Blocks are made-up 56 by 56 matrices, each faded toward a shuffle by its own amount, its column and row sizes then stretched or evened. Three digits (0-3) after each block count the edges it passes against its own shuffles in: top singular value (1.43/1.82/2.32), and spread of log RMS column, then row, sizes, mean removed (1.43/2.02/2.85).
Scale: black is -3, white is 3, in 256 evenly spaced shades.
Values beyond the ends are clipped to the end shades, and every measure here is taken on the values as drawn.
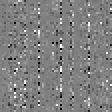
1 3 1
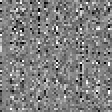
1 3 1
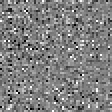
1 2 1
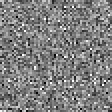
1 0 1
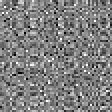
3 0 1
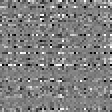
2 2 3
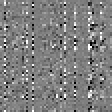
2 3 2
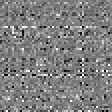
2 1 3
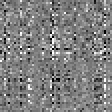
3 3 2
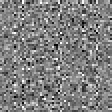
2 2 0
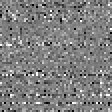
0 1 3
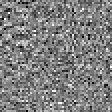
2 1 0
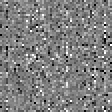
1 2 0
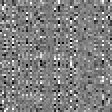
3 3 0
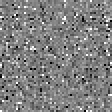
1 1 1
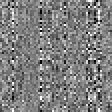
3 3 0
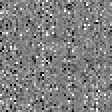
1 2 0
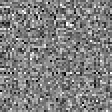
2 0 1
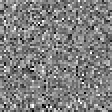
2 1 1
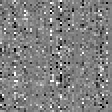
0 3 1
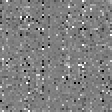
0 2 1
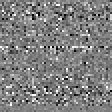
1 1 3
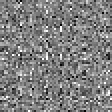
2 2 1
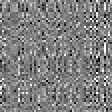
3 3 0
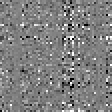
0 3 2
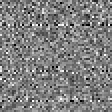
2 0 2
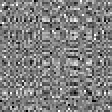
3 1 1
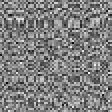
3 0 0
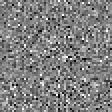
1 1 1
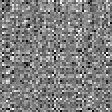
3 2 1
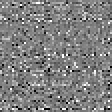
2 1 2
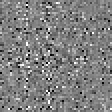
1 2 2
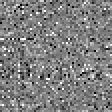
1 0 1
